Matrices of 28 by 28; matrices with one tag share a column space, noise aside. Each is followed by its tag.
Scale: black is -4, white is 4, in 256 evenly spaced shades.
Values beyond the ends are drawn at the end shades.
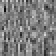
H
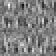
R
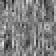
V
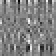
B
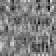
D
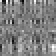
B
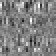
R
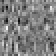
D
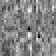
H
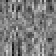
H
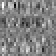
R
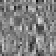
D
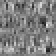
R
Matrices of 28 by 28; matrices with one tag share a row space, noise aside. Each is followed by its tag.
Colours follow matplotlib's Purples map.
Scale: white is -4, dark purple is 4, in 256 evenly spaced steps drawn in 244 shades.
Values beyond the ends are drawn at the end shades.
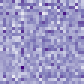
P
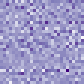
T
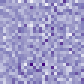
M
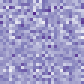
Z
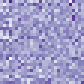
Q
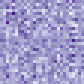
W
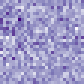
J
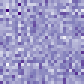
J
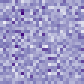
P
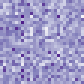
P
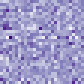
Q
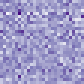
J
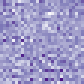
P
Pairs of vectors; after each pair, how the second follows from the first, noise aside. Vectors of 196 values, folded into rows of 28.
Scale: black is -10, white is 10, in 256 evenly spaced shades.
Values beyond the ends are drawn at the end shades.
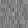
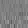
wrapped around, negated, partly zeroed.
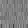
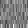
negated, scaled up.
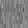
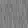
reversed, shrunk.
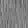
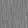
reversed, shrunk.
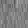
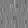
negated, partly zeroed.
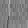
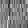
negated, scaled up.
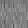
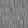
reversed, shrunk.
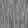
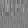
wrapped around, negated, partly zeroed.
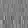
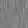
reversed, shrunk.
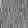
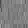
negated, partly zeroed.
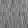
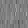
wrapped around, negated, partly zeroed.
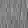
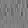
negated, partly zeroed.
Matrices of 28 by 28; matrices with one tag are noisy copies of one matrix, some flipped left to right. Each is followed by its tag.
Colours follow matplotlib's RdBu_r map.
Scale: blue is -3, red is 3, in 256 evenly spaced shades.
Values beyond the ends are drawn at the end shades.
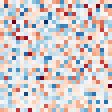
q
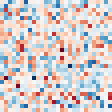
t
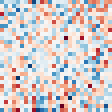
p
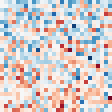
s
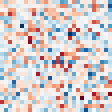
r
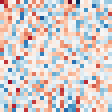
p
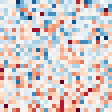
s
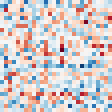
t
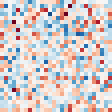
q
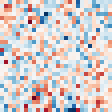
p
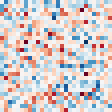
t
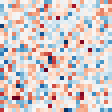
r
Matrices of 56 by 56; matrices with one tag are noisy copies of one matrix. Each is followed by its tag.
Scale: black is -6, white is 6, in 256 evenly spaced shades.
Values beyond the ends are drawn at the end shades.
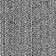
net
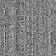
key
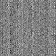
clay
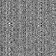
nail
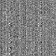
nail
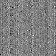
clay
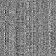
key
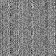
clay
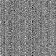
net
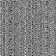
net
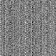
net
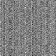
net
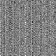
net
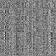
key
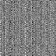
net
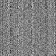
clay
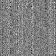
clay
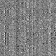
key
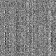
key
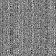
clay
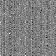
net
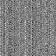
net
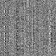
key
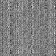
clay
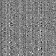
nail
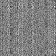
clay
